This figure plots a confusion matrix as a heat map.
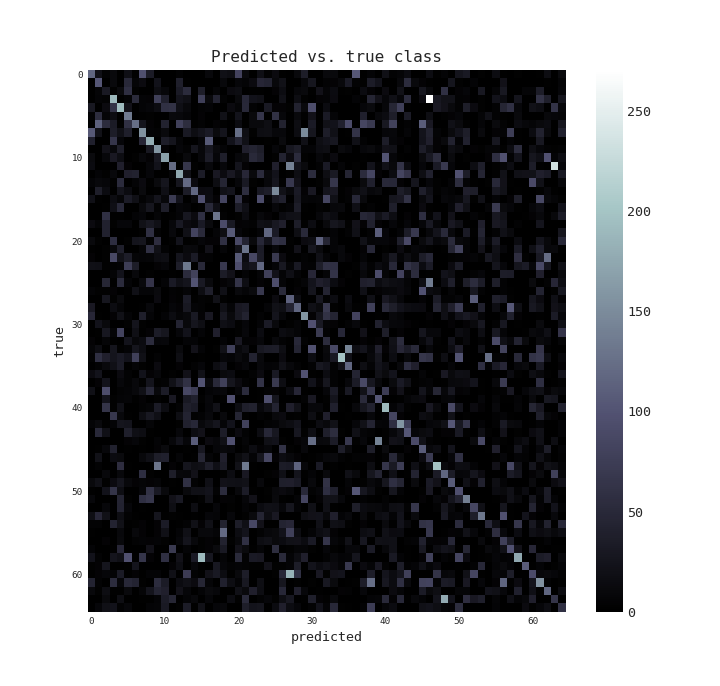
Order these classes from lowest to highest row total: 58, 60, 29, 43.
43, 29, 60, 58
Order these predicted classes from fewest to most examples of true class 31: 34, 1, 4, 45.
1, 45, 34, 4
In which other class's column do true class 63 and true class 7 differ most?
48
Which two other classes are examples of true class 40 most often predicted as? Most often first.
49, 2
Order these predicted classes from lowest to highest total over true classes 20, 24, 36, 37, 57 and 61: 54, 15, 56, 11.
54, 11, 15, 56
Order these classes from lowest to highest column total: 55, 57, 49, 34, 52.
34, 52, 57, 55, 49
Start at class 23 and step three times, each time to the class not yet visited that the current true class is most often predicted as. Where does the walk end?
27
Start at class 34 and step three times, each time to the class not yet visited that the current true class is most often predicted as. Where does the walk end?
62
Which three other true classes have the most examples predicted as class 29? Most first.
7, 36, 51
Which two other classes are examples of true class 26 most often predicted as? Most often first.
45, 23
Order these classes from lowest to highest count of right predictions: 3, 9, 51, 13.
13, 51, 9, 3
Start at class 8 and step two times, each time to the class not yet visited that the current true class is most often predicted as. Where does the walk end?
55
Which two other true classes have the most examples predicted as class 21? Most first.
47, 42
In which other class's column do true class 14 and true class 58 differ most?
15
